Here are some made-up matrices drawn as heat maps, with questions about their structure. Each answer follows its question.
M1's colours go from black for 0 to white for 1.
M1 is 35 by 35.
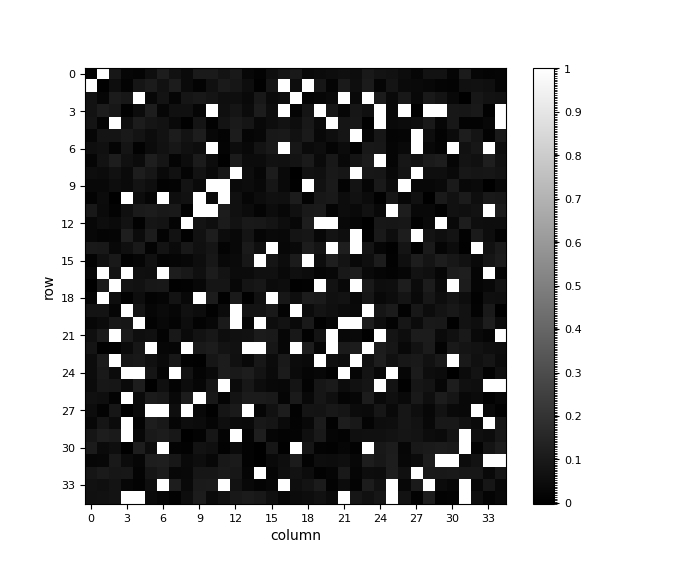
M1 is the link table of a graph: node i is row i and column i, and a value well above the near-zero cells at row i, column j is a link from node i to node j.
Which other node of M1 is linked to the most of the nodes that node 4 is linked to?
node 21
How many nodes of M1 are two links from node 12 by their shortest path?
9
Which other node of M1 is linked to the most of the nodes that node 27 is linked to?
node 22
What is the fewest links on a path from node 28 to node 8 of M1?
4
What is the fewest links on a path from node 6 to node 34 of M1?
3
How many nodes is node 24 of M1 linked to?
5
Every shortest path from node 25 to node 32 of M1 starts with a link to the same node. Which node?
node 33
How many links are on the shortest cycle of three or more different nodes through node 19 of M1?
4
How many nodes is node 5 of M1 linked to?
2
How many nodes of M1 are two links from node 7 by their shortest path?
4
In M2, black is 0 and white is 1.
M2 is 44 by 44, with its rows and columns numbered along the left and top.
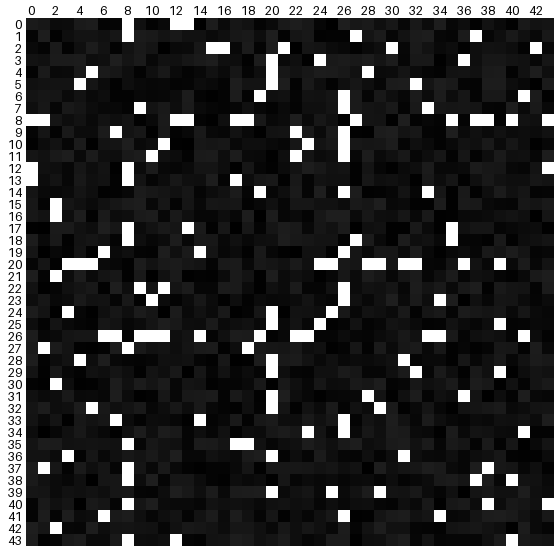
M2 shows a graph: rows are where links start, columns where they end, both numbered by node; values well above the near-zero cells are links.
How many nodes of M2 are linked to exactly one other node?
5
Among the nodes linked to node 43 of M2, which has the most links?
node 8
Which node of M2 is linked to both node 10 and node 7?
node 26
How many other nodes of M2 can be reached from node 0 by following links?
12
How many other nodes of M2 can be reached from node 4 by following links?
11
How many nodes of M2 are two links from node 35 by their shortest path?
9
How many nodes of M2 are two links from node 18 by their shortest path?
9
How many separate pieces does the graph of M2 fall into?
4
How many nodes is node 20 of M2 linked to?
11
